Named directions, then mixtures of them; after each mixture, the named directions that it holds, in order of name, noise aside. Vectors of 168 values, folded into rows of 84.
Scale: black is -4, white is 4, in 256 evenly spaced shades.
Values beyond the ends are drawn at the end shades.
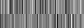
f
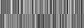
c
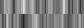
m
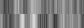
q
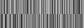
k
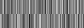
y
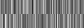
c, f, k.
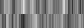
m.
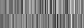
c, f, y.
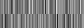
f, k, y.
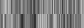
c, k, q.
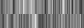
c, m, q.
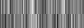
f, m, q.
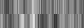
q.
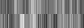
q.
